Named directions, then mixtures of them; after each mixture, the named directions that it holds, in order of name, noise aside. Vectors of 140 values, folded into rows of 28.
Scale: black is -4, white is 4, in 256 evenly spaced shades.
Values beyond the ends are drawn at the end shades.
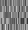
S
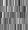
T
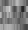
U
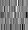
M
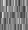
T.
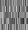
S.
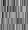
T.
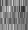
S, T, U.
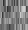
T, U.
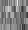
M, U.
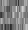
M, U.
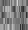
M, U.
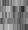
U.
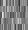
T.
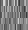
M, T.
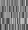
S.
